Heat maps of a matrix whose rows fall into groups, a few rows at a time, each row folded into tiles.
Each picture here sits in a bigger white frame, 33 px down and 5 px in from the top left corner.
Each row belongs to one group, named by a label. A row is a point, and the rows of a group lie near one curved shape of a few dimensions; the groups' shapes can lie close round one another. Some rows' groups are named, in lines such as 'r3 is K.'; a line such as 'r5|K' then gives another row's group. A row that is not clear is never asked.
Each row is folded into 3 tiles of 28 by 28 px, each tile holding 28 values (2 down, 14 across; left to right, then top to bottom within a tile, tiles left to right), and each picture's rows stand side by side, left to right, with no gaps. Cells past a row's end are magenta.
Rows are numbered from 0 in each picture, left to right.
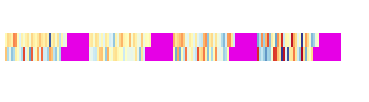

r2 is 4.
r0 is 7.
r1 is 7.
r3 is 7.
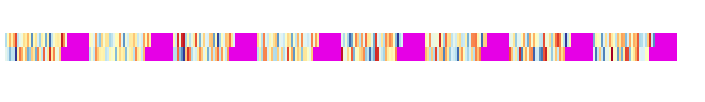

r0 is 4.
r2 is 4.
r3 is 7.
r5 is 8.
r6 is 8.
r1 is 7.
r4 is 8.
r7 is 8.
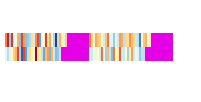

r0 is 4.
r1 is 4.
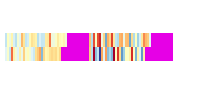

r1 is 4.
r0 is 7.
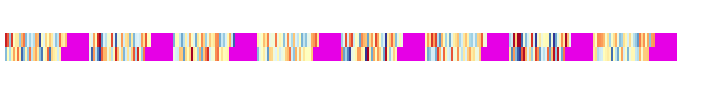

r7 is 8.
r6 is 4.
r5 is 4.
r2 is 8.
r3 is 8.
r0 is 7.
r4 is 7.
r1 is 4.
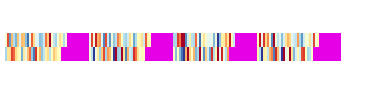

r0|7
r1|4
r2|4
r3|4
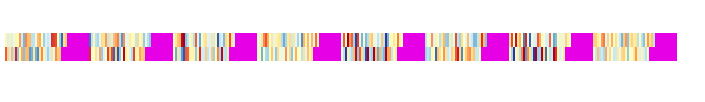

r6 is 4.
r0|8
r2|4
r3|8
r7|4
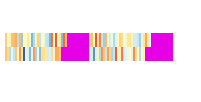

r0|8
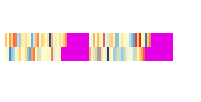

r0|7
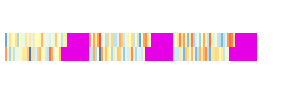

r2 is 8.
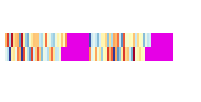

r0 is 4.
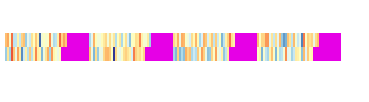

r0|7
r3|8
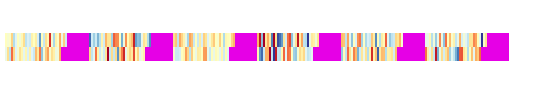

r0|7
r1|8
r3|4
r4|7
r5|8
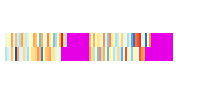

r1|8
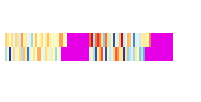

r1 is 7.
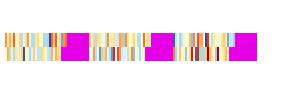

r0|8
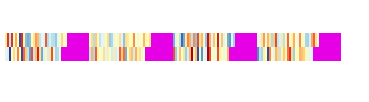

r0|4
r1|7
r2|8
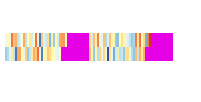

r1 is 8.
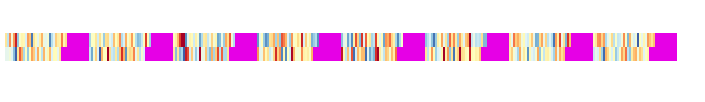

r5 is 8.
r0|4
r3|8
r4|8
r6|8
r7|8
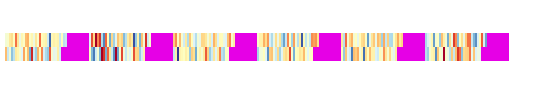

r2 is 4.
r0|7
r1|4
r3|8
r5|8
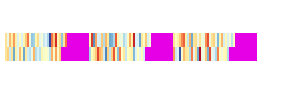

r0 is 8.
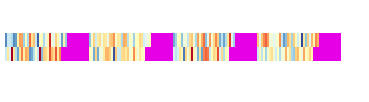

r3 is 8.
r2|8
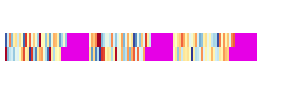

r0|7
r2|8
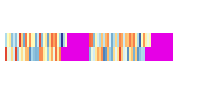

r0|8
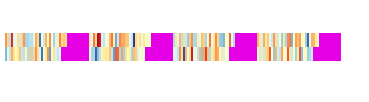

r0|7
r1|7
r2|8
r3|4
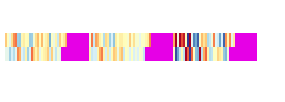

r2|4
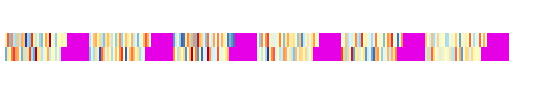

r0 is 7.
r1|8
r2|8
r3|4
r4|8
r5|7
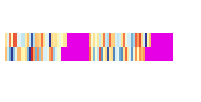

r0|7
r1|8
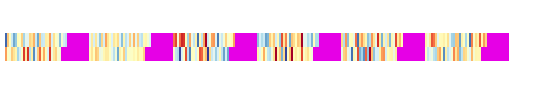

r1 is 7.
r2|7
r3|8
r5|8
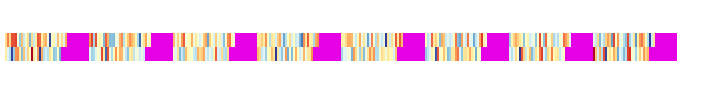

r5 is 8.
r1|4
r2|4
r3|8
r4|8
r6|8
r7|8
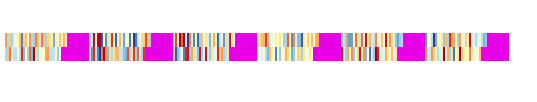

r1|4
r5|8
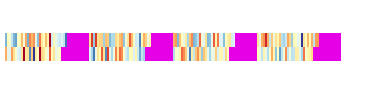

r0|8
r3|8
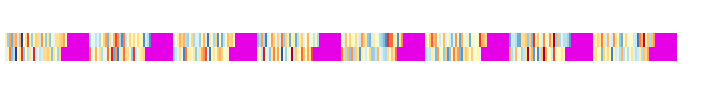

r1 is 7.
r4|8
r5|8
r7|8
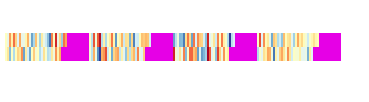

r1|4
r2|8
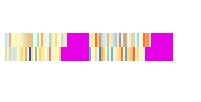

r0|7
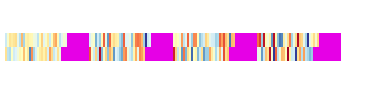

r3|4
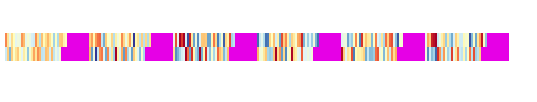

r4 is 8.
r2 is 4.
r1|7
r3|8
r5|4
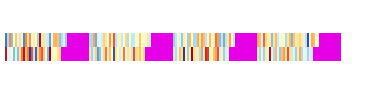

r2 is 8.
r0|7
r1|7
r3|4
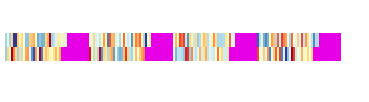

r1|8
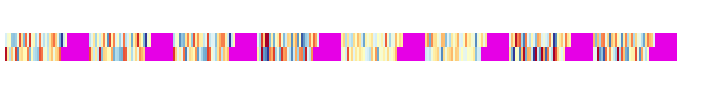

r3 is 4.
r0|8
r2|8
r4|7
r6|4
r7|4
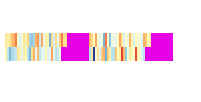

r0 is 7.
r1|4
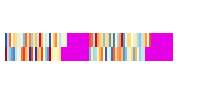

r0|7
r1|7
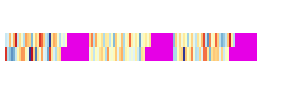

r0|7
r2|8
